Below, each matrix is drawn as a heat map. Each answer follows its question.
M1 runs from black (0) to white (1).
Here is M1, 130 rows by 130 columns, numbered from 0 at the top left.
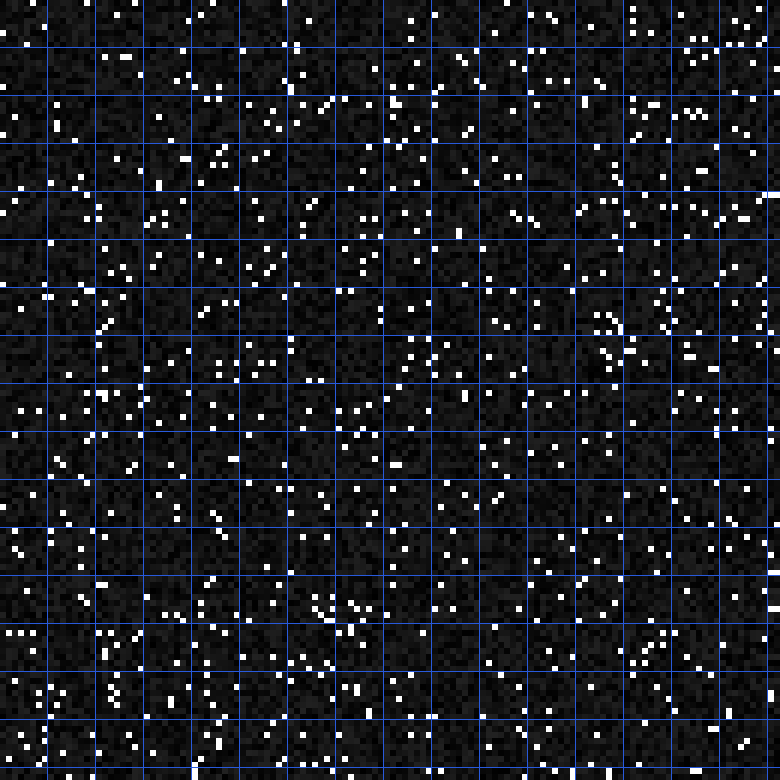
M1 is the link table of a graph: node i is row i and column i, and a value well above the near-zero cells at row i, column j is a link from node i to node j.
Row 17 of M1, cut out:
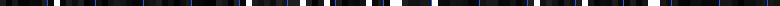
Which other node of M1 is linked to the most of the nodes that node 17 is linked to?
node 103
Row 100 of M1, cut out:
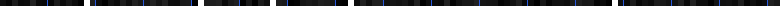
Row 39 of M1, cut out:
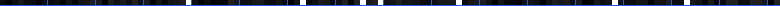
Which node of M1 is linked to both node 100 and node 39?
node 102
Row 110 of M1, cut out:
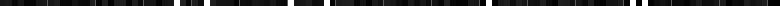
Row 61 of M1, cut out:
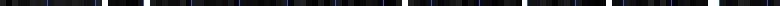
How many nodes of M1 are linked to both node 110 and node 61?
0
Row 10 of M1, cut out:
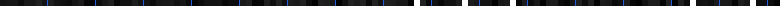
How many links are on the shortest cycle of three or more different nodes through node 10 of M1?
5
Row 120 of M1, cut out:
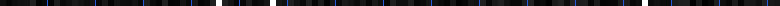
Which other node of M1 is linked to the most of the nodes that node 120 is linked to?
node 60
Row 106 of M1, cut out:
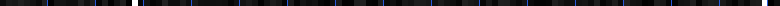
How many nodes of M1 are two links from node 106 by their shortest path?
10
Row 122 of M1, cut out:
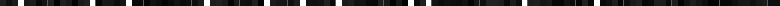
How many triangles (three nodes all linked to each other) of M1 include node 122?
5
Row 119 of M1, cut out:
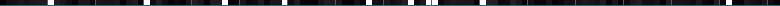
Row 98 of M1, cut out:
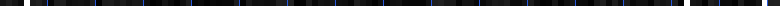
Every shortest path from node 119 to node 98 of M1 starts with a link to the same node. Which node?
node 8
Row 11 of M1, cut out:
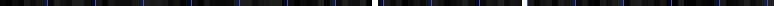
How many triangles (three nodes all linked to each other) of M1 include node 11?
1
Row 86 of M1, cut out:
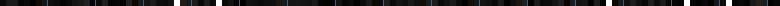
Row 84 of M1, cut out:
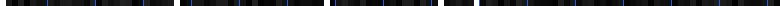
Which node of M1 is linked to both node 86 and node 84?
node 29
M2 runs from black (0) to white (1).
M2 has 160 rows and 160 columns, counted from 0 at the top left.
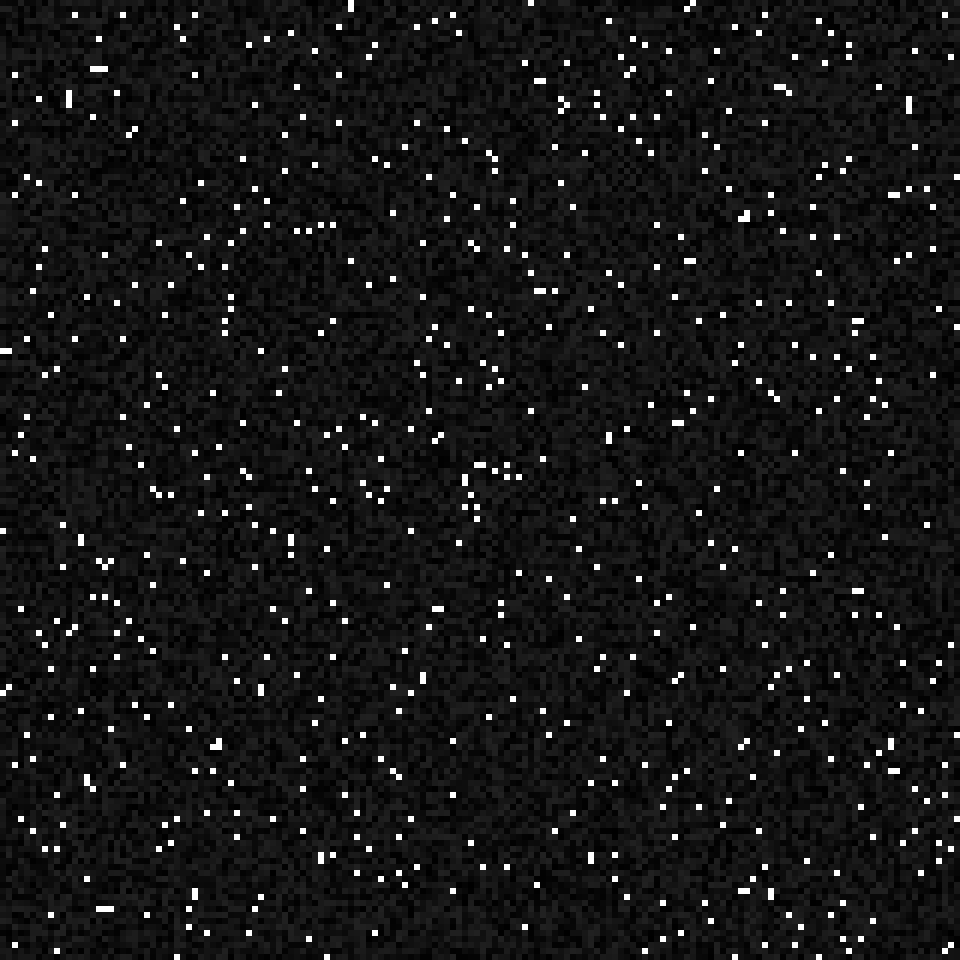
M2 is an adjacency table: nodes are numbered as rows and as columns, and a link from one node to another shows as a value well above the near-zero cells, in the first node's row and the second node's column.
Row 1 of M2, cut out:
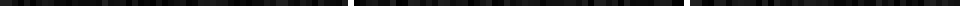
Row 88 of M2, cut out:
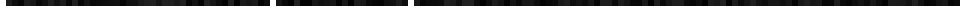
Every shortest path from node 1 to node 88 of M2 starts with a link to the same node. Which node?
node 58
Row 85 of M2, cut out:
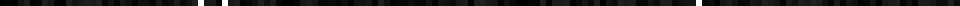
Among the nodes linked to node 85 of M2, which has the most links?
node 37
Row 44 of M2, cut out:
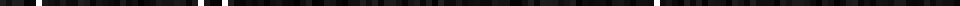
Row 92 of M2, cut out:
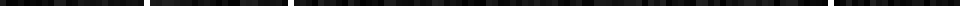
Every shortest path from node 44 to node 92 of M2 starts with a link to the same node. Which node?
node 109
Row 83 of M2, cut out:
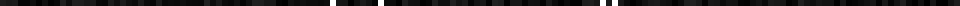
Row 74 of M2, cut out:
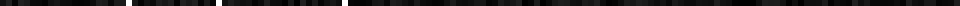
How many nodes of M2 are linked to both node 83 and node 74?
0
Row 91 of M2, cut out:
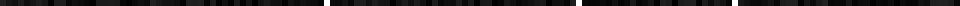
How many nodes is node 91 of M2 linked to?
3
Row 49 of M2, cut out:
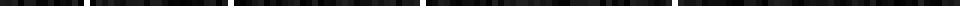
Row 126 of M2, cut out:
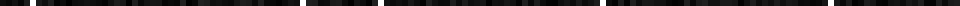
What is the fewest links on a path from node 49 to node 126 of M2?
4
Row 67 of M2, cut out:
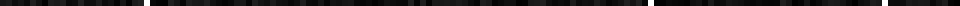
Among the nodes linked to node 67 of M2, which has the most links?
node 24
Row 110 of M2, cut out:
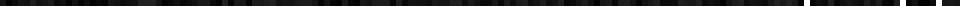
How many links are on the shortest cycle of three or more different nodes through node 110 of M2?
4
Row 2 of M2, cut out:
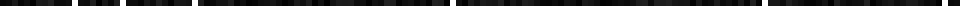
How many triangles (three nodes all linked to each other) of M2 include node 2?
4
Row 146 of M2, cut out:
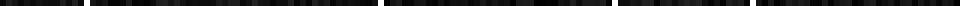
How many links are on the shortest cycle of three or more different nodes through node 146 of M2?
4
